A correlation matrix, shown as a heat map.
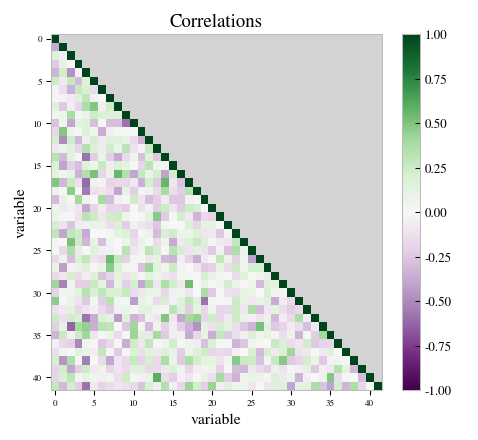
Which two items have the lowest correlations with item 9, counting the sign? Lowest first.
10, 36
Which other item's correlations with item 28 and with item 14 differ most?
33
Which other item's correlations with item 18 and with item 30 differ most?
4
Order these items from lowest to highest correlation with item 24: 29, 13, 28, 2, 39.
39, 13, 29, 28, 2
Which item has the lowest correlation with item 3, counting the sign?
36
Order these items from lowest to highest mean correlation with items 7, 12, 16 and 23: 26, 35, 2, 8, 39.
39, 35, 26, 2, 8
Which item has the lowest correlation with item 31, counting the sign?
19
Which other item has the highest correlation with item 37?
30
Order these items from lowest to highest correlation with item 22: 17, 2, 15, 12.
2, 12, 15, 17
